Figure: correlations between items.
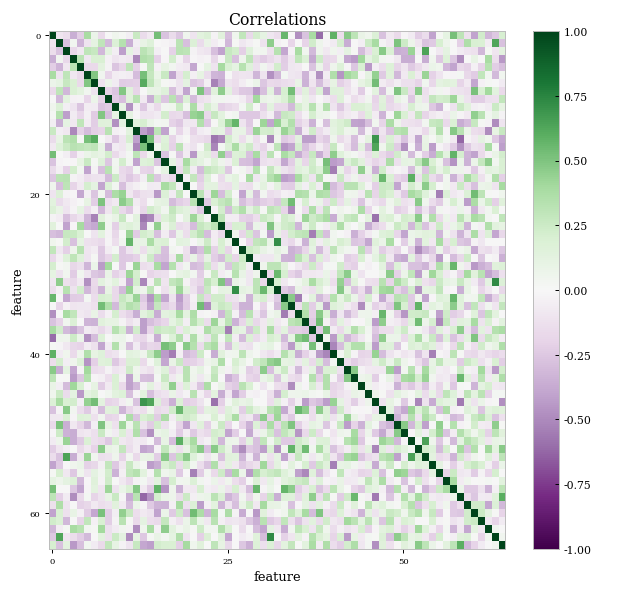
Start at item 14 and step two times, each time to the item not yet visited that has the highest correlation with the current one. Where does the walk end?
13
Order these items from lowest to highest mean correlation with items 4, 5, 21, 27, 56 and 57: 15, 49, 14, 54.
54, 49, 14, 15
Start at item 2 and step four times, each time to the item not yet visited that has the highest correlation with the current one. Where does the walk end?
47
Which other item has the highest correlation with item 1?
63
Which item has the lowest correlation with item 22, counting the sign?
34
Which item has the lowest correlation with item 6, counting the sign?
23
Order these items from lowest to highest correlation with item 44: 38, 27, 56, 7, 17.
7, 38, 56, 27, 17
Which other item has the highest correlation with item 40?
0
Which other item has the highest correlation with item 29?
57
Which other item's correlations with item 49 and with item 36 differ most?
55
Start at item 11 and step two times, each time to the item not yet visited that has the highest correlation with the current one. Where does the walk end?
32
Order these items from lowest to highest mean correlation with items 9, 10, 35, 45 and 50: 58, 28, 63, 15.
15, 28, 58, 63
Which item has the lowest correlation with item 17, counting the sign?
40
